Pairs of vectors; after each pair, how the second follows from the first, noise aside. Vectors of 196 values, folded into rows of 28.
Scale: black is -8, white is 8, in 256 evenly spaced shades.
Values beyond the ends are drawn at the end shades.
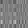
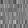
copied.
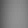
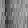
wrapped around, scaled up.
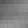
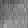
copied.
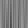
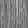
reversed, negated.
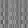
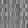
reversed, negated.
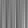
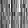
wrapped around, scaled up.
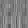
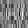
wrapped around, scaled up.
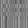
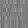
negated, shrunk.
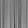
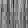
reversed, scaled up.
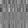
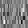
wrapped around, scaled up.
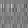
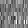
reversed, scaled up.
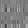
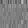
reversed, negated, partly zeroed.
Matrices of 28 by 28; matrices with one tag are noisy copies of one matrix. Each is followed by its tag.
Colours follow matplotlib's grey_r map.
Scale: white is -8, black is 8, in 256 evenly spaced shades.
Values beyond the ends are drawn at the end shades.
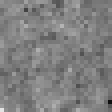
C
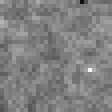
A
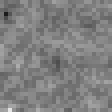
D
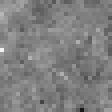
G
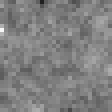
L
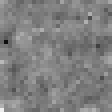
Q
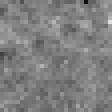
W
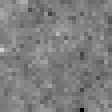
G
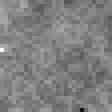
G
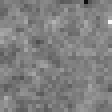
W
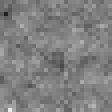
D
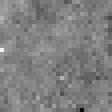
G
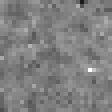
A
